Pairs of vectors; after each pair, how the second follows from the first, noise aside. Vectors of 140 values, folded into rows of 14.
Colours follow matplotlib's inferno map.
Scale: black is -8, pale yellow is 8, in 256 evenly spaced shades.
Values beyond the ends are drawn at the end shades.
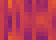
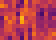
wrapped around, scaled up.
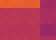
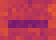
wrapped around, negated.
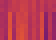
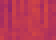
reversed, shrunk.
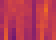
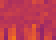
negated, partly zeroed.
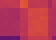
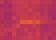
wrapped around, negated, shrunk.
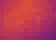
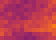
wrapped around, negated.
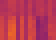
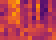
reversed, negated, scaled up.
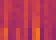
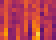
scaled up.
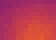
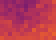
reversed, negated.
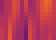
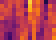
reversed, negated, scaled up.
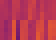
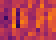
wrapped around, scaled up.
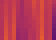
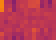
reversed, negated, partly zeroed.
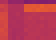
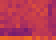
reversed, negated.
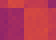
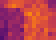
scaled up.
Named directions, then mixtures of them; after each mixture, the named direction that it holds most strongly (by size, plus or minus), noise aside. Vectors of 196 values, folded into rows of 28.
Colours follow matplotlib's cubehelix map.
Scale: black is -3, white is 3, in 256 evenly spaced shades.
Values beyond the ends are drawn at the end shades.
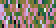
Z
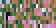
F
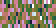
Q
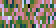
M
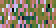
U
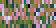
M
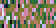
Z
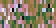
U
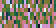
F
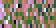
Z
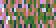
U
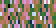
Q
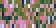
M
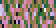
Z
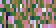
F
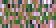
Q
